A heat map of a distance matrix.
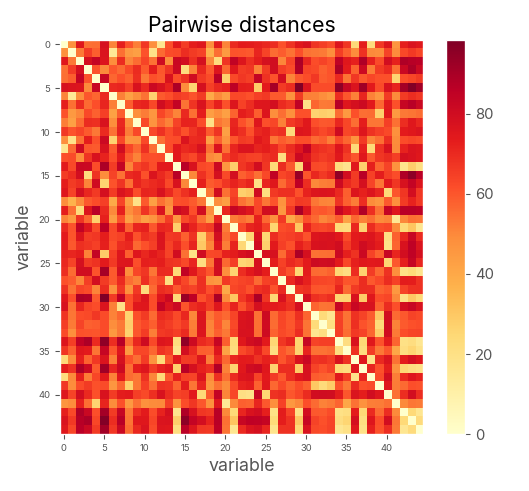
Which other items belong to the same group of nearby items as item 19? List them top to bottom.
2
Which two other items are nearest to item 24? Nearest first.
16, 5
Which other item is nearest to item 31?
33
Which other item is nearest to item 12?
0
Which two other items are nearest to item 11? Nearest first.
1, 6
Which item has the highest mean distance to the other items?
5
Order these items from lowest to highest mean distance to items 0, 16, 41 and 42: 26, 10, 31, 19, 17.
26, 31, 10, 17, 19
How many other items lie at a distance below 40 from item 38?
3
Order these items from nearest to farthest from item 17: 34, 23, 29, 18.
23, 18, 29, 34
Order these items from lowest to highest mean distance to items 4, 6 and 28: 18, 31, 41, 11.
41, 11, 18, 31
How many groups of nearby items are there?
13
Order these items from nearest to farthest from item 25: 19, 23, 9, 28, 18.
23, 18, 9, 28, 19
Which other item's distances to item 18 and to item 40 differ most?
9
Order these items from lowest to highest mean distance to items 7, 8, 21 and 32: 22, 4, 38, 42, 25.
42, 4, 38, 22, 25
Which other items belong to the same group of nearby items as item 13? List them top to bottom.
27
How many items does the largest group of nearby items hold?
10
